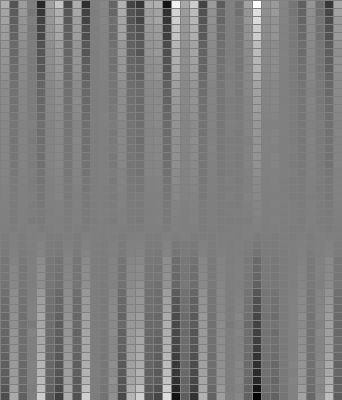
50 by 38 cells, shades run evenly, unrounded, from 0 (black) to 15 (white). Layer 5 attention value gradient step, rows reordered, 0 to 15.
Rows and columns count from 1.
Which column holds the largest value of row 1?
29
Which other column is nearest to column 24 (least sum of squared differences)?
35
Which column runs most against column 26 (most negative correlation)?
33
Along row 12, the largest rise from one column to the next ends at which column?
20
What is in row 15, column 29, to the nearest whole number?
9
